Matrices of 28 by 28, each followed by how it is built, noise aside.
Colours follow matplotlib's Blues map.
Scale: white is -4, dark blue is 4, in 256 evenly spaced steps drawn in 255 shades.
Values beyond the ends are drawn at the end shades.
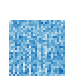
blocks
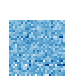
uneven rows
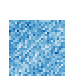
Hankel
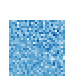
upper triangular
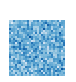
noise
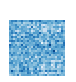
blocks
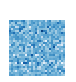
uneven rows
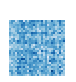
blocks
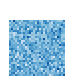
noise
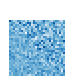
upper triangular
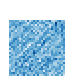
Hankel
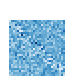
banded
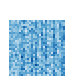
blocks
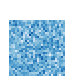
noise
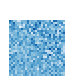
upper triangular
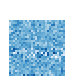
uneven rows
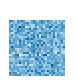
uneven rows
